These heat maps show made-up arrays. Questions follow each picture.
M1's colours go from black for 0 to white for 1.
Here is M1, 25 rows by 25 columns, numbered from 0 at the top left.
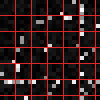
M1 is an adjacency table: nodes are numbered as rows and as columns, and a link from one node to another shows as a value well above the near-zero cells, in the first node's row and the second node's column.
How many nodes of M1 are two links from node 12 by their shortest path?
5
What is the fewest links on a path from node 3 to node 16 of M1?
3
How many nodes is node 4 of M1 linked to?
4
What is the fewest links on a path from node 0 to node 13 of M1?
7
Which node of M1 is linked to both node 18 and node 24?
node 20
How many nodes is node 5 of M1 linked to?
3
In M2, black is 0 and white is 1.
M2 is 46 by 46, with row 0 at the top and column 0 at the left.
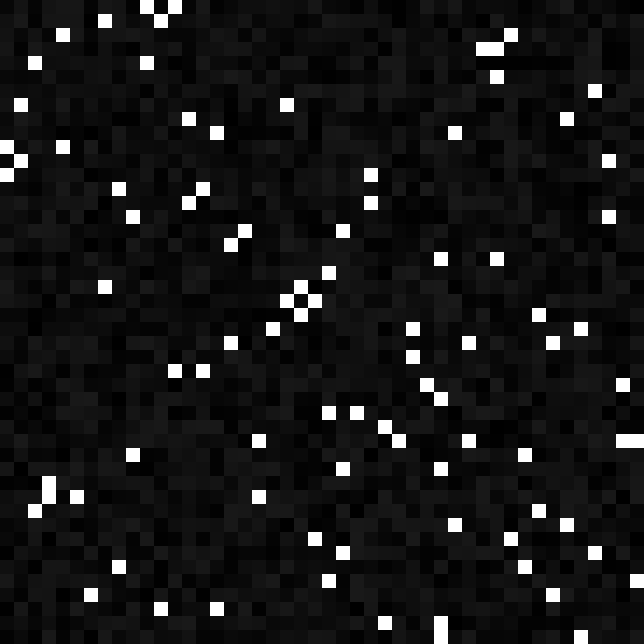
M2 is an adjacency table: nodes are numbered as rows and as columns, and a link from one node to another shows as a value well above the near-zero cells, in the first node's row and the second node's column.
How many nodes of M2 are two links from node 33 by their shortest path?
6
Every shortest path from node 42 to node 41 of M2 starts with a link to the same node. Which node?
node 39
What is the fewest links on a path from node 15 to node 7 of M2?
4
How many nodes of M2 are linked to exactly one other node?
8
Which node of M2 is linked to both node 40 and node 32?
node 37
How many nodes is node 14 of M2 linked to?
2
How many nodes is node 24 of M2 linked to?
3
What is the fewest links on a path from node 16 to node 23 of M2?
6
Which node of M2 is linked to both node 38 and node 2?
node 36
